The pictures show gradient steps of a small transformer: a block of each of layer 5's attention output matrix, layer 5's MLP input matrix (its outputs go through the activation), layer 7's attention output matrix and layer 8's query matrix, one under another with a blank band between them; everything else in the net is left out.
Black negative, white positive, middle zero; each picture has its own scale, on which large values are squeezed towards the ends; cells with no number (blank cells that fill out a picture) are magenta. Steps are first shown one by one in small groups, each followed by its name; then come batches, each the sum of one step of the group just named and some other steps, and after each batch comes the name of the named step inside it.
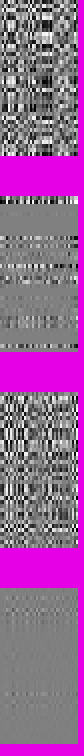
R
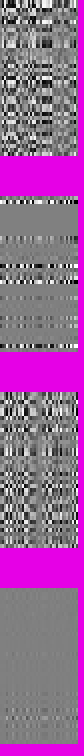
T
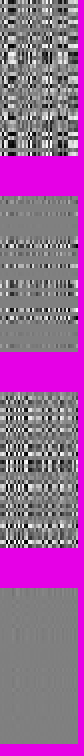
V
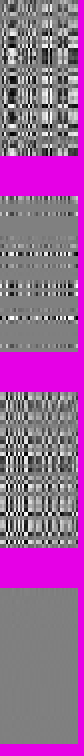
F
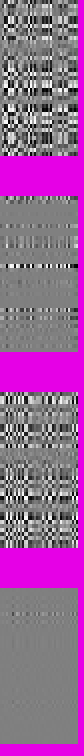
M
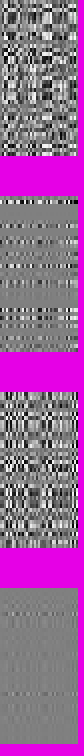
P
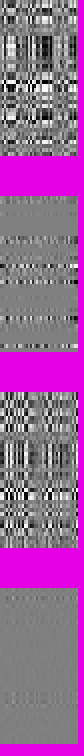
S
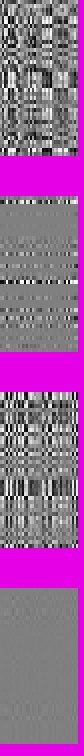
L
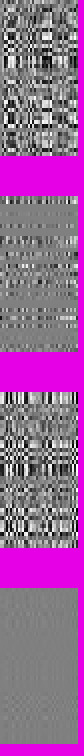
P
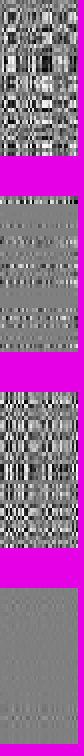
P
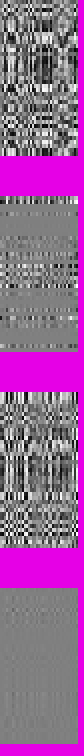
R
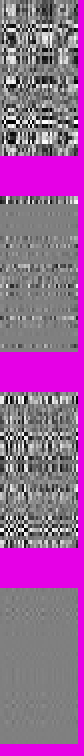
R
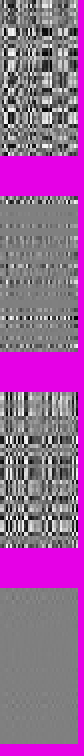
M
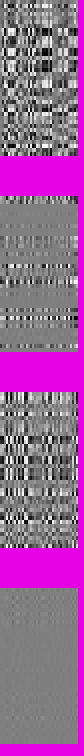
M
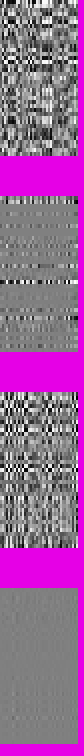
L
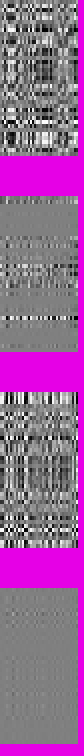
R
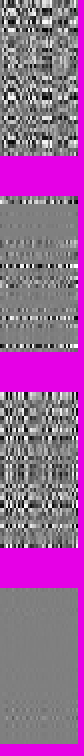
T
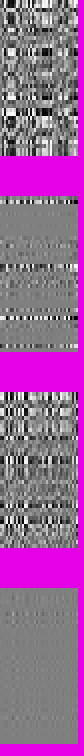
V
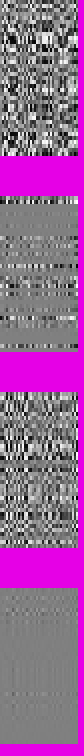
R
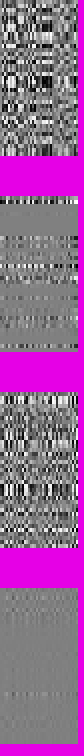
R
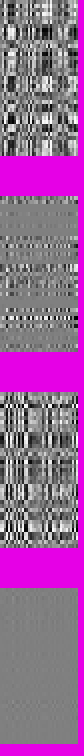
V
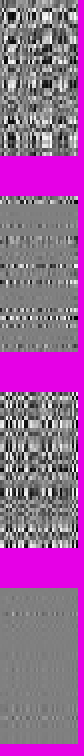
P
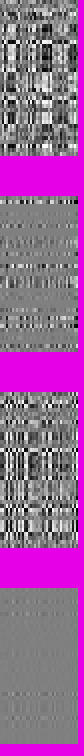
P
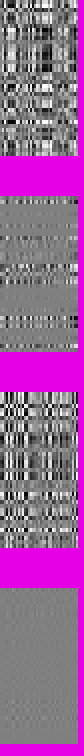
S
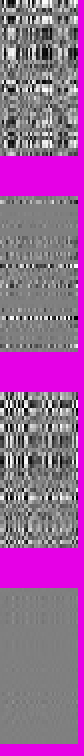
S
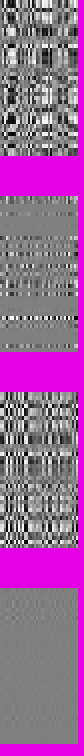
F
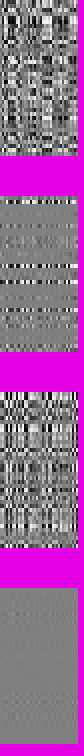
L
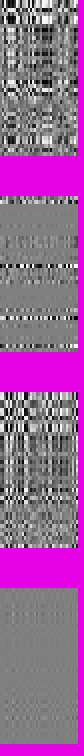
T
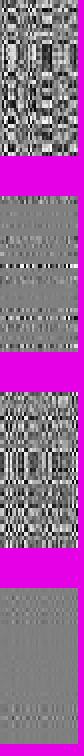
R
